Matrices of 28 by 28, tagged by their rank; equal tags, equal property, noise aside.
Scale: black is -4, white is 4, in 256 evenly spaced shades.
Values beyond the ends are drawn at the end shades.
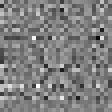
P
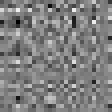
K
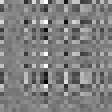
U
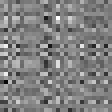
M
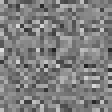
P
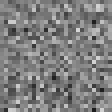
P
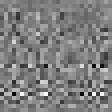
K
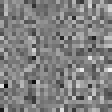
P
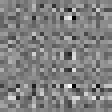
K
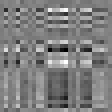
U
